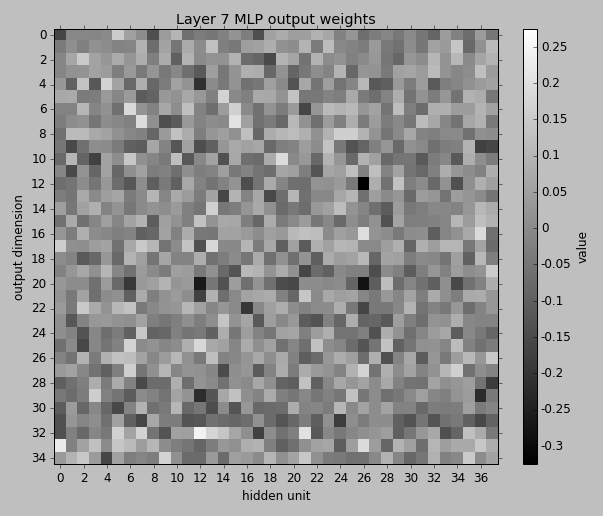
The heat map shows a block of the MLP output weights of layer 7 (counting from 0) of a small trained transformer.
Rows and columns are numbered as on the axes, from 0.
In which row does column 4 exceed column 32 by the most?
4
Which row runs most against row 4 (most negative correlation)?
25
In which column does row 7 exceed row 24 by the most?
15
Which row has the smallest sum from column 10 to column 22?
31
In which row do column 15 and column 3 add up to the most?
29
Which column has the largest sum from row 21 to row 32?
10
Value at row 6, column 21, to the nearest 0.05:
-0.15
